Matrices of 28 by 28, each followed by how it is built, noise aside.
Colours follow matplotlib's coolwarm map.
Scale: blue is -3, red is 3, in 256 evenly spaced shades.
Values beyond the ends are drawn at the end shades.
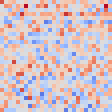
repeating columns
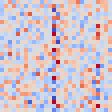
uneven columns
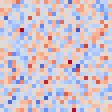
Hankel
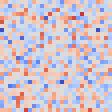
repeating columns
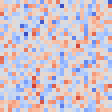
repeating rows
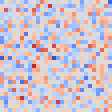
repeating columns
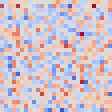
repeating rows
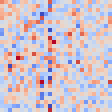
uneven columns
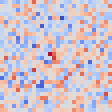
Hankel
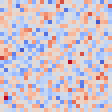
Hankel
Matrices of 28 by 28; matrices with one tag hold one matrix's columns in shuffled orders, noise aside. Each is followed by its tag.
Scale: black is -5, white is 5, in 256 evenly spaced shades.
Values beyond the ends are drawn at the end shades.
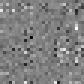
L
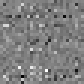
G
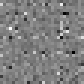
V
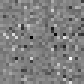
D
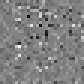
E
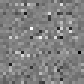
V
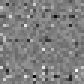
G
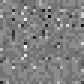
E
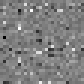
L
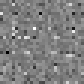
V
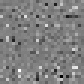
G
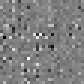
D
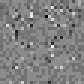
E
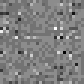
V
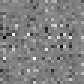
D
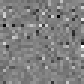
E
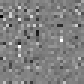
E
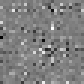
L
